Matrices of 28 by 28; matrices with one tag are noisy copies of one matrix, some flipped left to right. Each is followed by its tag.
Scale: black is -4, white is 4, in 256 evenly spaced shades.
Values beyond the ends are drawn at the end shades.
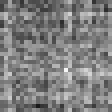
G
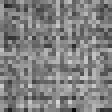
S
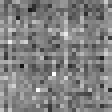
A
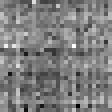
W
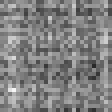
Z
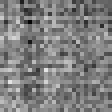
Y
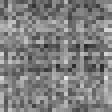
A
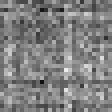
G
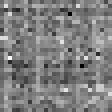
Z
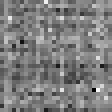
Z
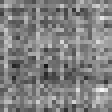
Z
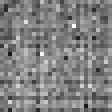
S
